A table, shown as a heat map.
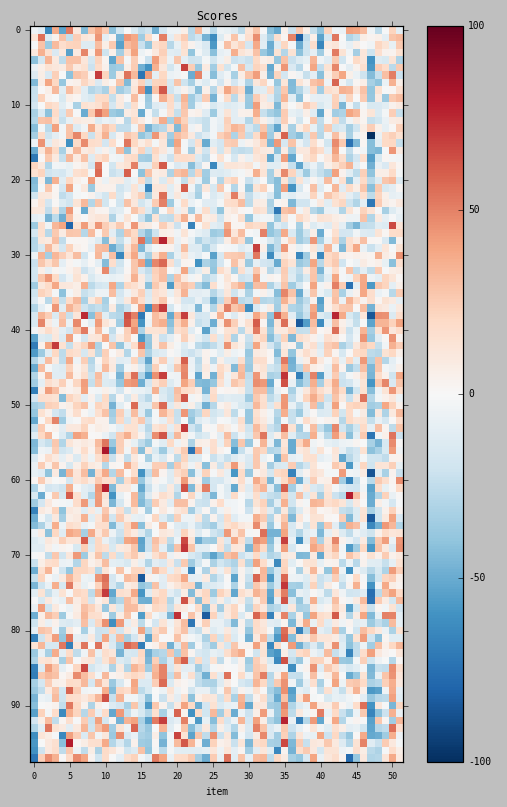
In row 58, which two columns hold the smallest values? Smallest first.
44, 24
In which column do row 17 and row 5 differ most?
0
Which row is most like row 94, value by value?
91
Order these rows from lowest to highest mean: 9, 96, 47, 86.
96, 9, 47, 86
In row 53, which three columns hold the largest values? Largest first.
21, 35, 42
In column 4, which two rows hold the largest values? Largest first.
82, 26
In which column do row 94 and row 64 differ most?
25
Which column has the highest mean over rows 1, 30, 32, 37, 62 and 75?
18
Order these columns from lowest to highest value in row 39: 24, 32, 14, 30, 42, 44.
24, 44, 32, 30, 42, 14
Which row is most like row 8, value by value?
37
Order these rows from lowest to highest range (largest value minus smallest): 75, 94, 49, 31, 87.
87, 49, 31, 94, 75
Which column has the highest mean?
35
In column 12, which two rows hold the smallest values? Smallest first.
30, 2
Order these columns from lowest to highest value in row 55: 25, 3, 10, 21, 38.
21, 25, 3, 38, 10
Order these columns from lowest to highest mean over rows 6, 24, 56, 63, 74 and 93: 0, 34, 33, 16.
33, 0, 34, 16
